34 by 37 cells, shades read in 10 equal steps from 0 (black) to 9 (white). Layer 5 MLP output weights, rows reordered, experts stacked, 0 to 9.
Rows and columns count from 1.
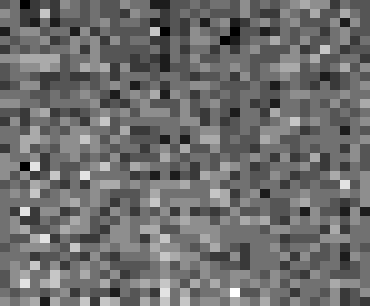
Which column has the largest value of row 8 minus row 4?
24
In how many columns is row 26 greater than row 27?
17
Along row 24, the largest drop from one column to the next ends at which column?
4
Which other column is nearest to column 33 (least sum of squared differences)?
26
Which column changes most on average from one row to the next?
35
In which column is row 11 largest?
16
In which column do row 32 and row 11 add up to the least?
12
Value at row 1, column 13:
5
